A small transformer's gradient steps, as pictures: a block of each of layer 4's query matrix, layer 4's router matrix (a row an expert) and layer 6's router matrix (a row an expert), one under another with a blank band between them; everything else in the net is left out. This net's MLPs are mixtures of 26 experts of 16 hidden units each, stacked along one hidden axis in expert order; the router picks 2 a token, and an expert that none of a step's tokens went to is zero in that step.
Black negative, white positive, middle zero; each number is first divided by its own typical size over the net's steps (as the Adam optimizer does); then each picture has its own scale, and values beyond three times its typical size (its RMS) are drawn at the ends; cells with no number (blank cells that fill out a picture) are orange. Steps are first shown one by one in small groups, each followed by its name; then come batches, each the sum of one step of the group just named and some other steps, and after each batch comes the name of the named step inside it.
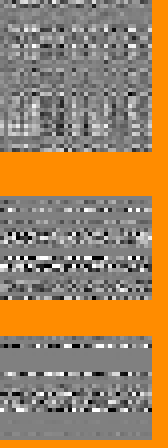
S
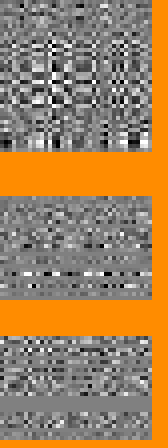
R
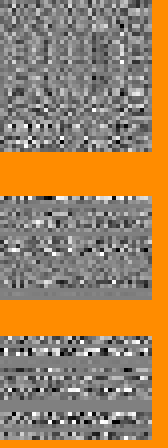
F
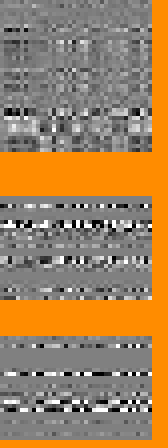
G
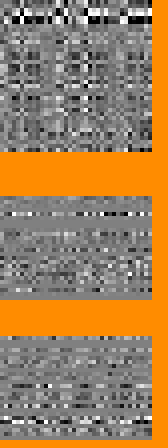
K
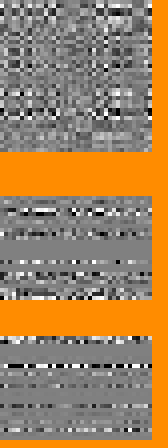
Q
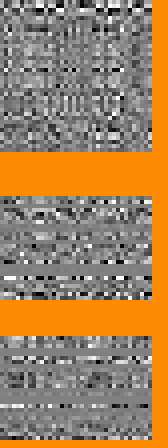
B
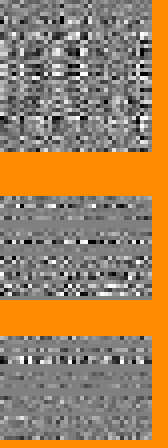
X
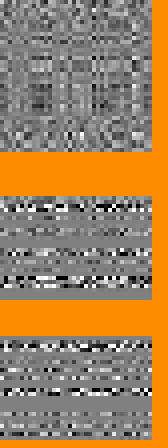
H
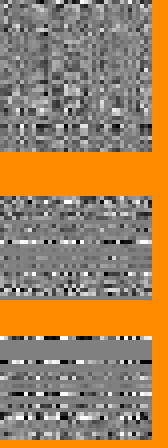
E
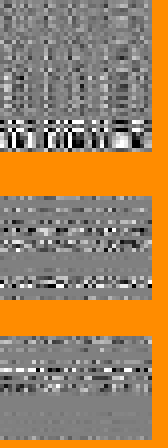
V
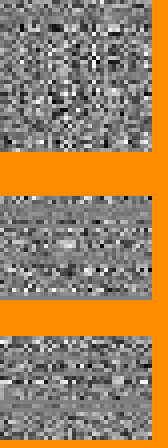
R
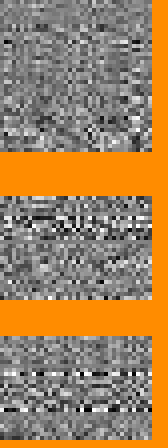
G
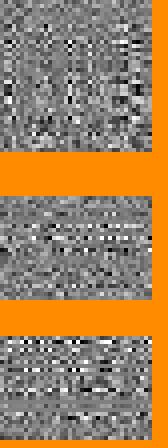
E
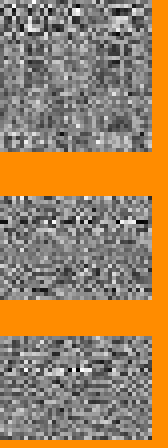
S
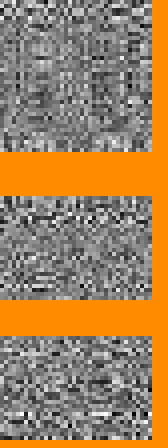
H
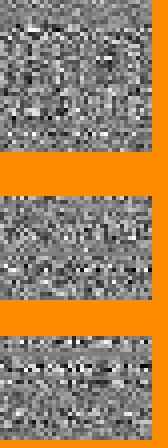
S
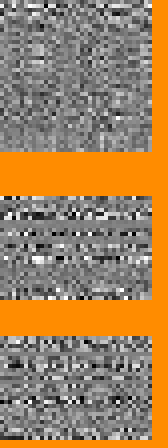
Q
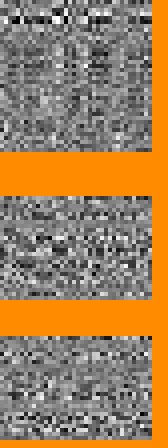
K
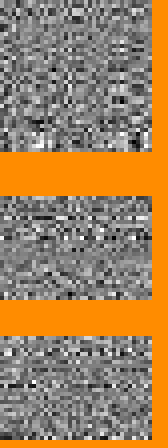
R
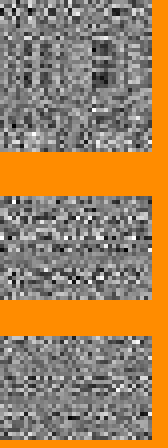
F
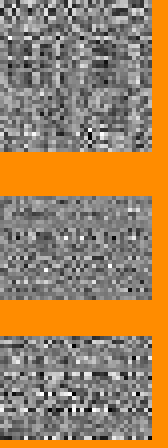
S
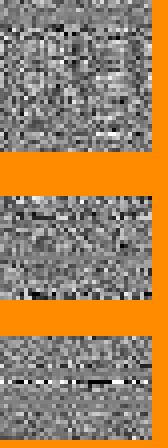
B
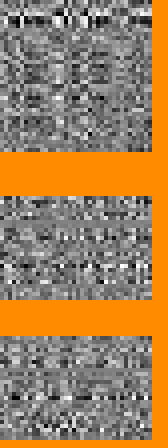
K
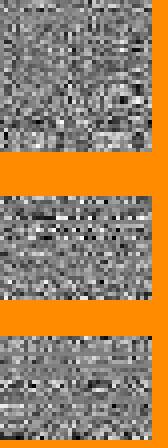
B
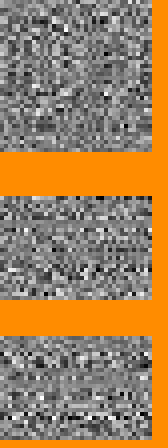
E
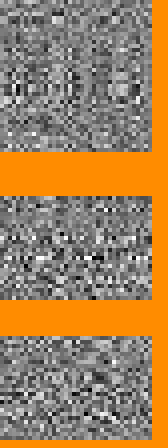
S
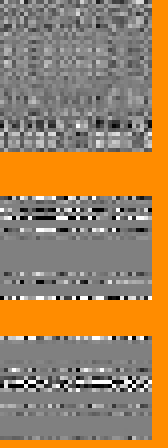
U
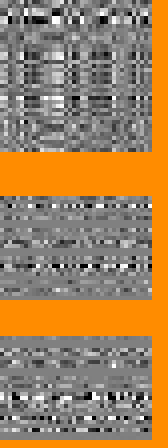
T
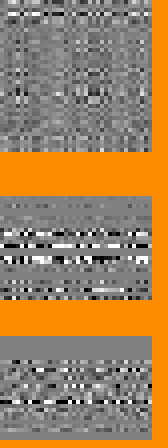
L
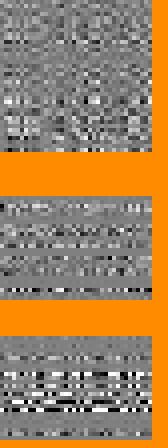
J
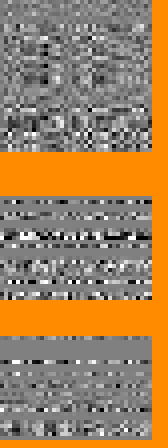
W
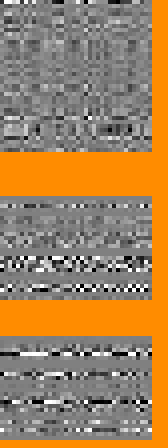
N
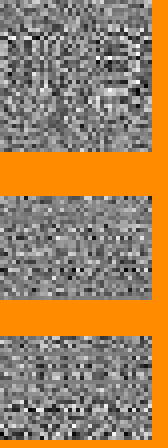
J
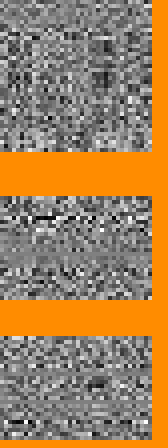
U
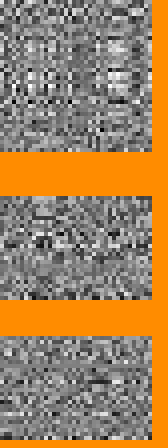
L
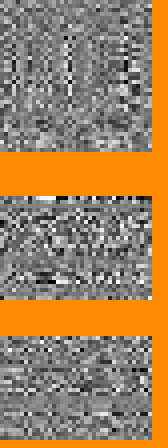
U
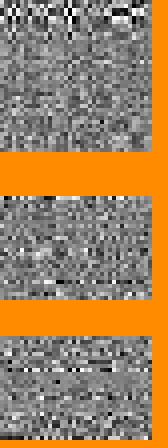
T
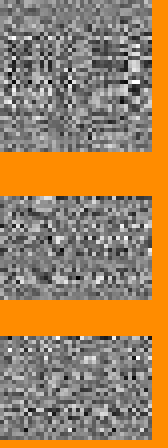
J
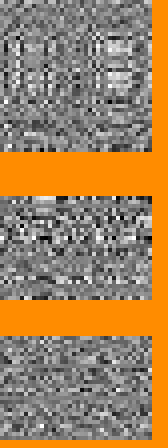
W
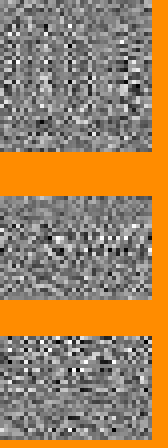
N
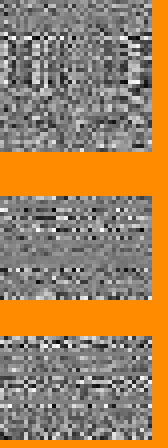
U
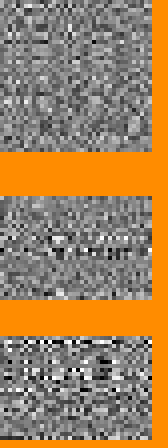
J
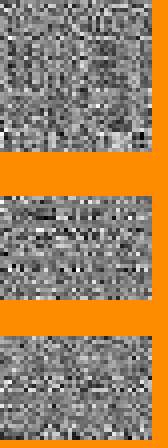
U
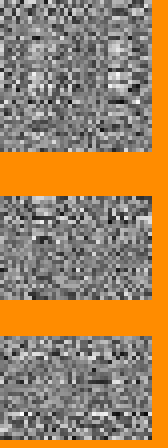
N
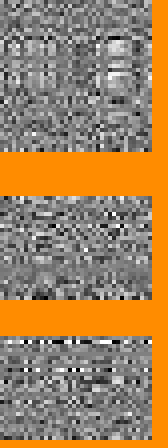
L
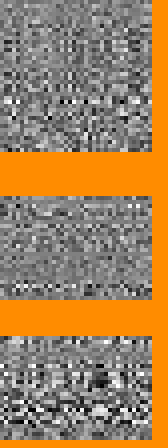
J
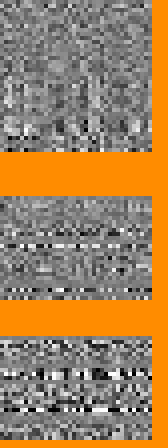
J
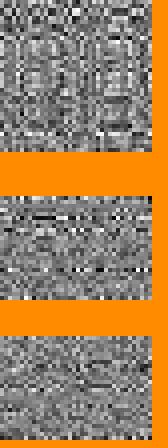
U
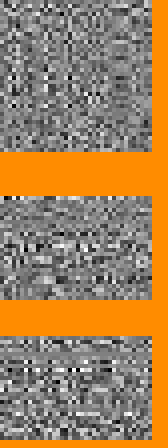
L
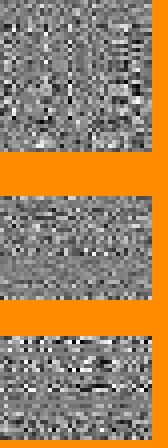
U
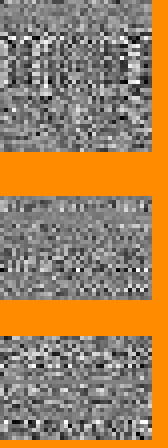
N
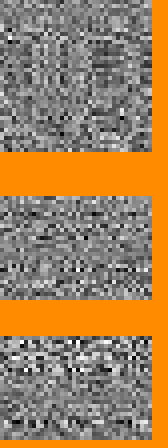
N
